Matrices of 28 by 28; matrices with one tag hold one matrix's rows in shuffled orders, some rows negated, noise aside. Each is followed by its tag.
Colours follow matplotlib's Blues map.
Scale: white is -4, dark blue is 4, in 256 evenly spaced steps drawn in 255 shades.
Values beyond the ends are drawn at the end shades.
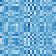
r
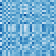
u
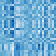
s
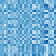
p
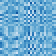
r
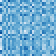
u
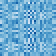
r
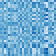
p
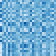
u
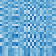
r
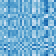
p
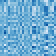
p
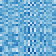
r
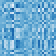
s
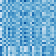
u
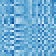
s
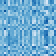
p
